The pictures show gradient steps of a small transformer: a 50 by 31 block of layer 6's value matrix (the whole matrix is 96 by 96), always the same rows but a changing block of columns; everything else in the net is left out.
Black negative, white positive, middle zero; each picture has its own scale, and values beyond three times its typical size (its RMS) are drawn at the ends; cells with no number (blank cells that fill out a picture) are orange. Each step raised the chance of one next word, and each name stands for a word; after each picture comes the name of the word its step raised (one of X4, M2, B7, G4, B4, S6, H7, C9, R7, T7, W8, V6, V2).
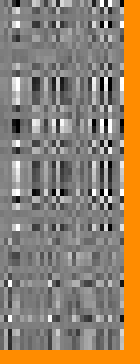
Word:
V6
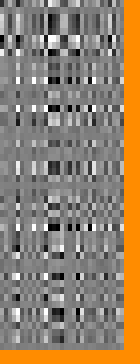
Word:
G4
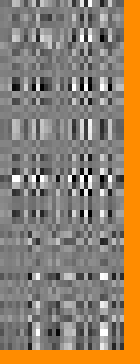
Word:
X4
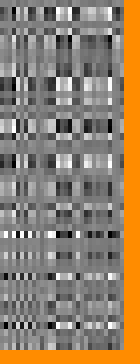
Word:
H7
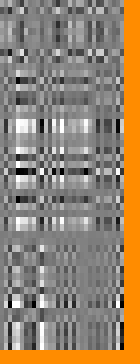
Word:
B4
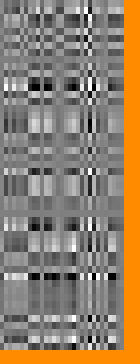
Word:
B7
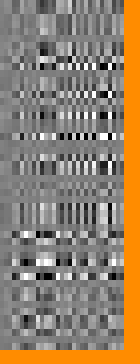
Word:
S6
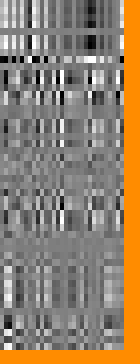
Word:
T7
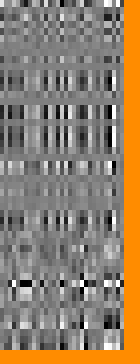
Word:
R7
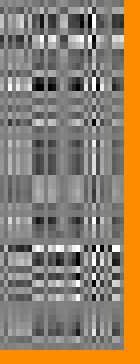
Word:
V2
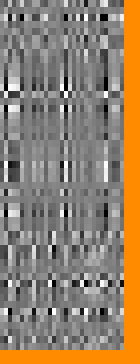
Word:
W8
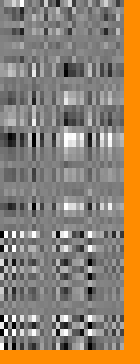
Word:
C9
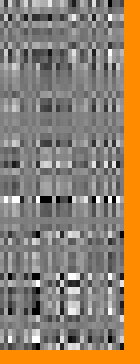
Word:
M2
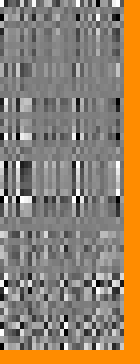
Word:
C9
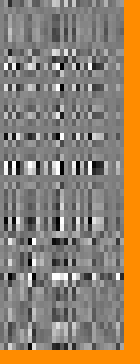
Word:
S6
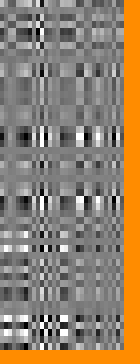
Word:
C9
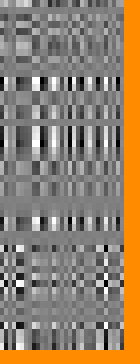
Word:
R7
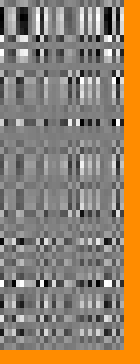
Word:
V6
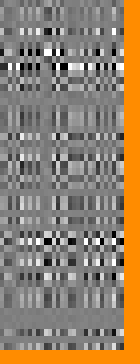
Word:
S6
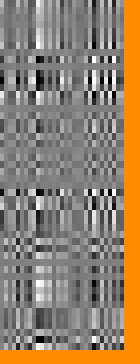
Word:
T7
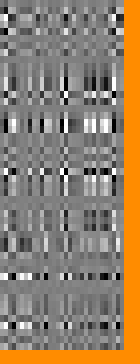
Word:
B7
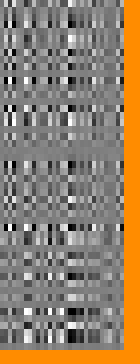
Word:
G4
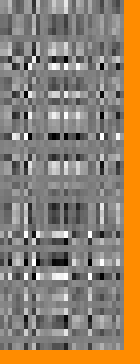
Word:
S6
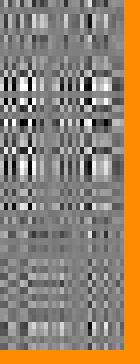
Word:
V6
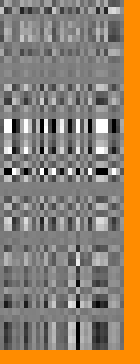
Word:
B4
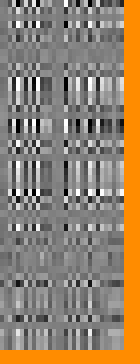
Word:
V6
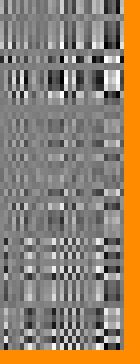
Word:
T7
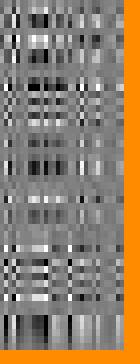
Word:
V2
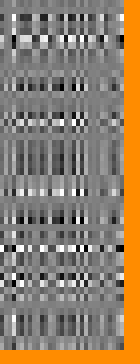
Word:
V2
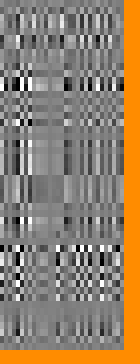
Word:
V2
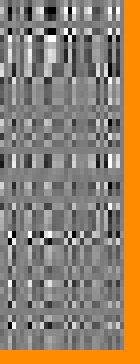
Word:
H7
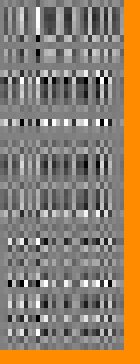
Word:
V6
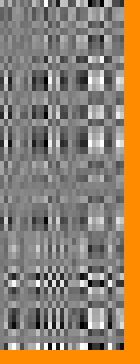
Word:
R7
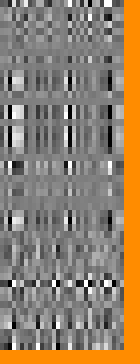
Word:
R7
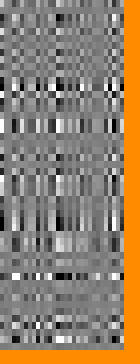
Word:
B7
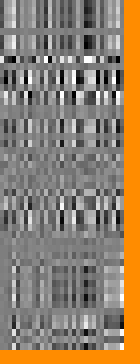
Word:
T7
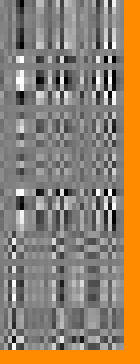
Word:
T7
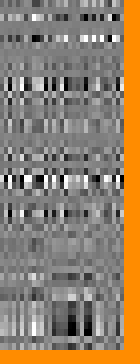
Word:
X4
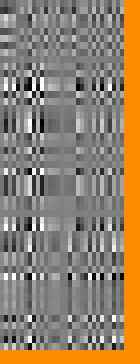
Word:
B7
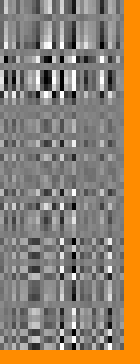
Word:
T7
